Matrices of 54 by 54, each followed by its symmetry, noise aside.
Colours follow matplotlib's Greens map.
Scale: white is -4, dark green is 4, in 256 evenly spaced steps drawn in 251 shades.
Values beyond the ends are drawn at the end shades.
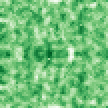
mirrored top to bottom.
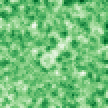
symmetric across the other diagonal.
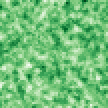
antisymmetric.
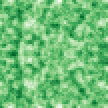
mirrored top to bottom.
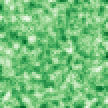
no symmetry.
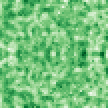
mirrored top to bottom.
